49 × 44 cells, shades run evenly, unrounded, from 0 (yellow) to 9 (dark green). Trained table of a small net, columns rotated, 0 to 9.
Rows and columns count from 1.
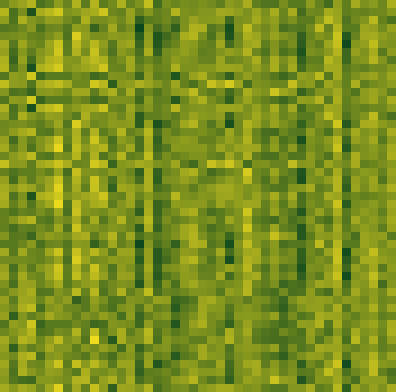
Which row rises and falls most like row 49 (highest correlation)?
24
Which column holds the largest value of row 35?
39
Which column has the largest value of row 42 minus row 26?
7
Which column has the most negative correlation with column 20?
4
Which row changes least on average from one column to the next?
38
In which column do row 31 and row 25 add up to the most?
16
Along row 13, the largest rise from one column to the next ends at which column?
5
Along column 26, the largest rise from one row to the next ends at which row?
12
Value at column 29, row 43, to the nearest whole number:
6
